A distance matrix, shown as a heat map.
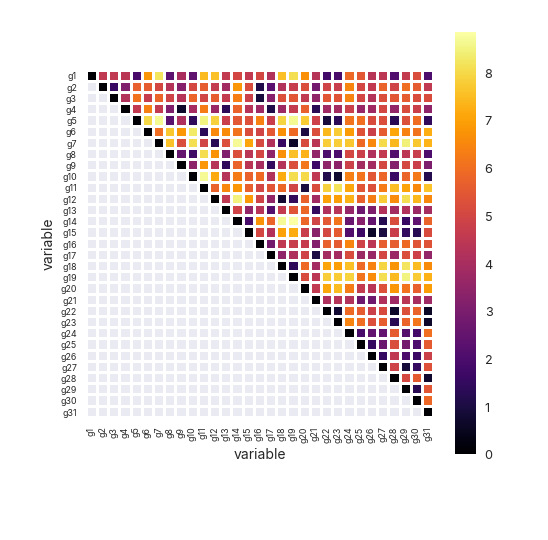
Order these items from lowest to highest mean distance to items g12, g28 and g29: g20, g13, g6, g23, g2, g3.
g13, g23, g2, g3, g20, g6
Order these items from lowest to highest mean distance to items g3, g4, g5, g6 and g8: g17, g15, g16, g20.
g17, g16, g15, g20
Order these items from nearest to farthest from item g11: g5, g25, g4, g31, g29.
g25, g4, g29, g31, g5
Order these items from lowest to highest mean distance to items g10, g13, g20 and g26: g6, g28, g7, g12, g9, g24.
g9, g28, g24, g6, g12, g7
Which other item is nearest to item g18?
g12
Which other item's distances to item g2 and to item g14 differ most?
g16
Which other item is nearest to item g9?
g4
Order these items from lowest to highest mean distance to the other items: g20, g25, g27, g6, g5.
g25, g27, g5, g20, g6
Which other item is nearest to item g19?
g7
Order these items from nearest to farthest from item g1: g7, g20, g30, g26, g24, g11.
g26, g30, g24, g20, g11, g7
